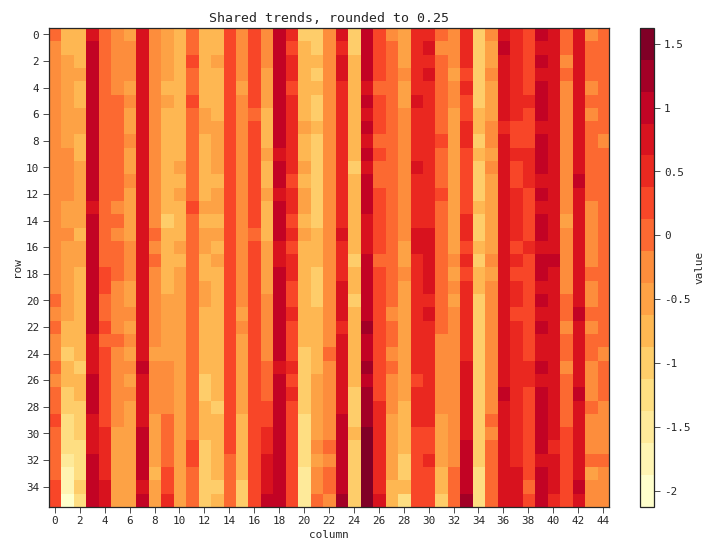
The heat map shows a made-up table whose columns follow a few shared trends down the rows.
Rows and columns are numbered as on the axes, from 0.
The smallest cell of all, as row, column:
35, 1
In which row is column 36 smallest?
7
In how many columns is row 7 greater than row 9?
7
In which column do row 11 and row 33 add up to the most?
25
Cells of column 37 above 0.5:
3
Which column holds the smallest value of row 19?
21
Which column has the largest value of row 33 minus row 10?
17
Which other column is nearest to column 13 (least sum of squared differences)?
12
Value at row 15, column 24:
-0.75
